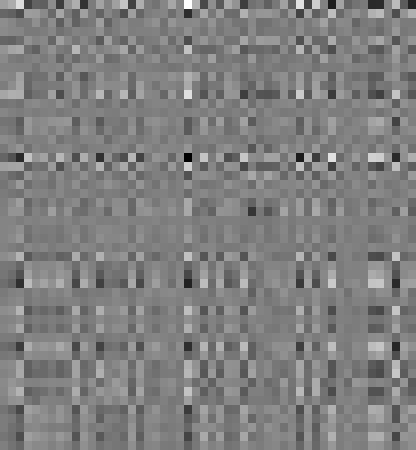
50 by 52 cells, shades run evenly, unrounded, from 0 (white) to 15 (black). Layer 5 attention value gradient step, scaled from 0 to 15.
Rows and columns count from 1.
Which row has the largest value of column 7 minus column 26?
18
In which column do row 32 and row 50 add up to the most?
24
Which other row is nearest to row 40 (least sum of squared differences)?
47
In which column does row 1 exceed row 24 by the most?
48
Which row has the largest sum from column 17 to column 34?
6
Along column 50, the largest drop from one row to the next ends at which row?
19
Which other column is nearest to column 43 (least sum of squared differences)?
22
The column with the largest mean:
32
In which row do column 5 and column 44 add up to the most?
1
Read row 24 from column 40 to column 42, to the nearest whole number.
5 7 9
